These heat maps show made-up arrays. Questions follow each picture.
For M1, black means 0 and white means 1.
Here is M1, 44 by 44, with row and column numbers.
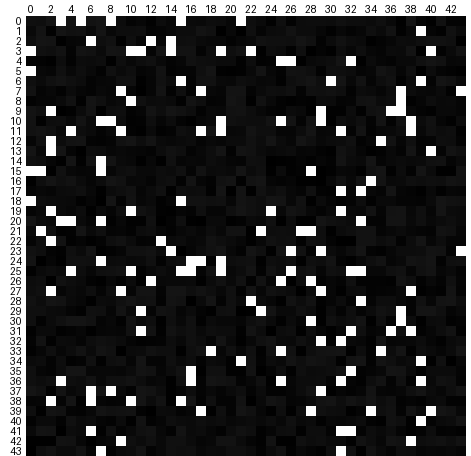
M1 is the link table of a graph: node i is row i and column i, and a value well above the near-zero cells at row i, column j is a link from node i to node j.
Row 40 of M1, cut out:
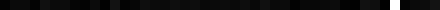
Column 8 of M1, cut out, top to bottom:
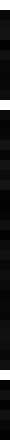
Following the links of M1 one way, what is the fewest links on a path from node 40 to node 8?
6
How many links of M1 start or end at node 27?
5
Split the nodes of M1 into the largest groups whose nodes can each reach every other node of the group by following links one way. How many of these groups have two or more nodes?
1
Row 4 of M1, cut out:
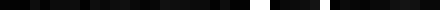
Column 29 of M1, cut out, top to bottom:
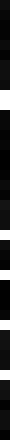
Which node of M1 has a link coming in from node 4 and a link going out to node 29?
node 32
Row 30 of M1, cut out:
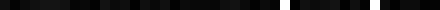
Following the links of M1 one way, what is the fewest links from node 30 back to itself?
3
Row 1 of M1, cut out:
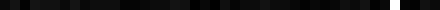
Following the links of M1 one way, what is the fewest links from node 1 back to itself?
4
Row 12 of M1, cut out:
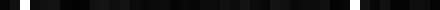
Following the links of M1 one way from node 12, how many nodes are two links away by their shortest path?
4
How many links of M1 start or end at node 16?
5
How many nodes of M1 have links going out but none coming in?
3
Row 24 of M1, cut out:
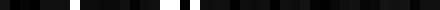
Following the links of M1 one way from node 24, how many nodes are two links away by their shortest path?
8
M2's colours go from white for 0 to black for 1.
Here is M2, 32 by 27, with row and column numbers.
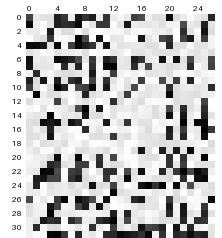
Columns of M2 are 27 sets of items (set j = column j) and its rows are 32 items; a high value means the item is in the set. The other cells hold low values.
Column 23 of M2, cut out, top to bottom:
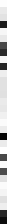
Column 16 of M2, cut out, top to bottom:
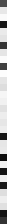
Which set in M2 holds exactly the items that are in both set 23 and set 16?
19
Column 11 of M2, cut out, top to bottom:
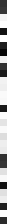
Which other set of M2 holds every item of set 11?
7
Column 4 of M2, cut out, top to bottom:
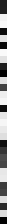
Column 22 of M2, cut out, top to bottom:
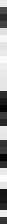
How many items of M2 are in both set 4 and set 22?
9
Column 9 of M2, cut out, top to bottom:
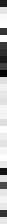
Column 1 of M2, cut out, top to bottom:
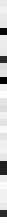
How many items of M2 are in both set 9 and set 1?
4
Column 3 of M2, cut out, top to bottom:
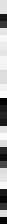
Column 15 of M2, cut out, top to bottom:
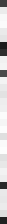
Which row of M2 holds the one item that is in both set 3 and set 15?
31
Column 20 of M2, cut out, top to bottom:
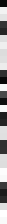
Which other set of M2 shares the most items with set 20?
8
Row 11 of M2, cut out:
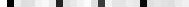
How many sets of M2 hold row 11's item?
4
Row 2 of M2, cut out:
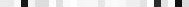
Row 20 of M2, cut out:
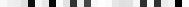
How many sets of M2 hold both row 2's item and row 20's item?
2
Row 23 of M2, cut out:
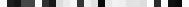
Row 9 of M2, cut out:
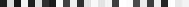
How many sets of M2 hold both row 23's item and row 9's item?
5
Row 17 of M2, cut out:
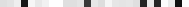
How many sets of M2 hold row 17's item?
5
